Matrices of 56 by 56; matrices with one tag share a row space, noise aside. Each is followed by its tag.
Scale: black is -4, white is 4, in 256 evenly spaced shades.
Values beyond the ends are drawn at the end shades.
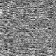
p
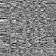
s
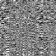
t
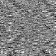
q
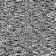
q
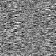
q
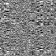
t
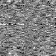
q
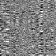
t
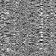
t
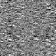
q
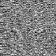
s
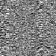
t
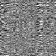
t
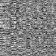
s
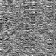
p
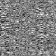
t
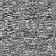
p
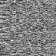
s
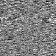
q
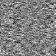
q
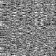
s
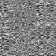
t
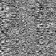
t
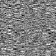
q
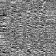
s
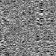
t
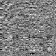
p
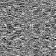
q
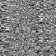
t
